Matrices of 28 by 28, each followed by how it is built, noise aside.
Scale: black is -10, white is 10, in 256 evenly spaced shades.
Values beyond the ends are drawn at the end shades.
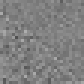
lower triangular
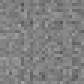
blocks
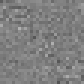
block diagonal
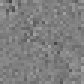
block diagonal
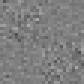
block diagonal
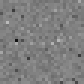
sparse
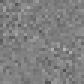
block diagonal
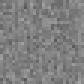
blocks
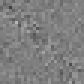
banded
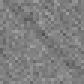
Toeplitz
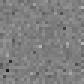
sparse
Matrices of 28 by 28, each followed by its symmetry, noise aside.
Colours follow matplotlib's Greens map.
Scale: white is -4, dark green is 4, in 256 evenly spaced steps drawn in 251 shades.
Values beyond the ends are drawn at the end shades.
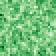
no symmetry.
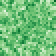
symmetric across the other diagonal.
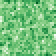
same after a half turn.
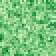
symmetric across the other diagonal.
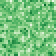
symmetric across the other diagonal.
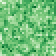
symmetric across the other diagonal.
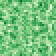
mirrored top to bottom.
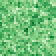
symmetric across the other diagonal.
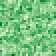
same after a half turn.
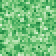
no symmetry.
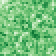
symmetric.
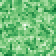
symmetric.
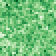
no symmetry.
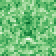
mirrored left to right.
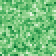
no symmetry.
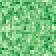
mirrored top to bottom.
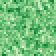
same after a half turn.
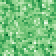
same after a half turn.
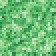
symmetric.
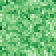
mirrored top to bottom.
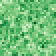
symmetric.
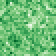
symmetric across the other diagonal.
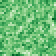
symmetric.
